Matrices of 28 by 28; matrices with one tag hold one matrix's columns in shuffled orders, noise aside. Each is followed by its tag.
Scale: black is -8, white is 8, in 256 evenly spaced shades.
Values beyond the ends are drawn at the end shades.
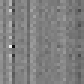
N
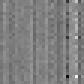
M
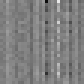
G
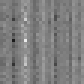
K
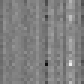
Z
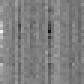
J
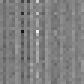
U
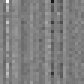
G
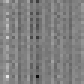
M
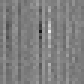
J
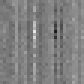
J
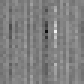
J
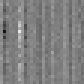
J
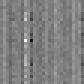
K
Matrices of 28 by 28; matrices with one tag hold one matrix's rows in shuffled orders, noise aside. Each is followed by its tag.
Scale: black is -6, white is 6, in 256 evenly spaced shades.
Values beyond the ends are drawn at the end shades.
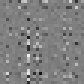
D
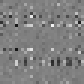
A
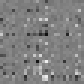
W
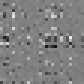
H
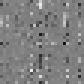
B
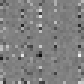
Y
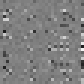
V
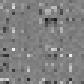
H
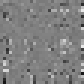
V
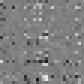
W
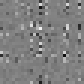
B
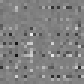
A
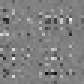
H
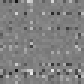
A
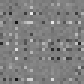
A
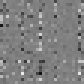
Y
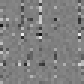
Y
